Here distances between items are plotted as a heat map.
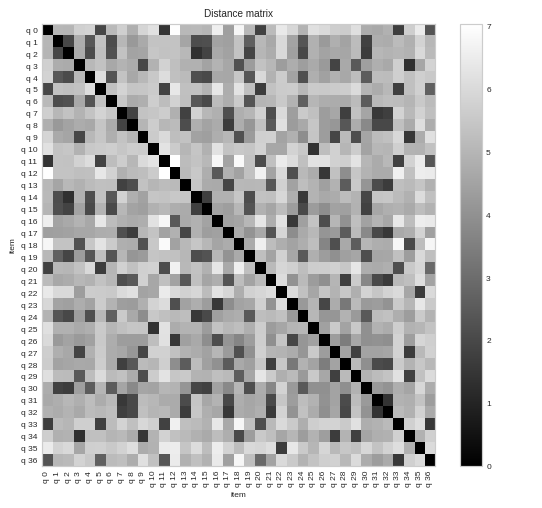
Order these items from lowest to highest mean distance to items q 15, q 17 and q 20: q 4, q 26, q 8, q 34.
q 8, q 4, q 26, q 34
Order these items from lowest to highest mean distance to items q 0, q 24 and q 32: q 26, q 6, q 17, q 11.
q 17, q 11, q 6, q 26
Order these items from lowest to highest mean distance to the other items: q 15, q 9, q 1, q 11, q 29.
q 15, q 1, q 9, q 29, q 11
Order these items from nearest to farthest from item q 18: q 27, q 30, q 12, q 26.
q 27, q 26, q 12, q 30
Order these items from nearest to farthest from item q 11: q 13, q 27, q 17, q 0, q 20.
q 0, q 20, q 17, q 13, q 27
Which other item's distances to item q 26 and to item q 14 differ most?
q 12
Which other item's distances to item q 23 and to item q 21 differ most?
q 16
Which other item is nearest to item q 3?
q 34
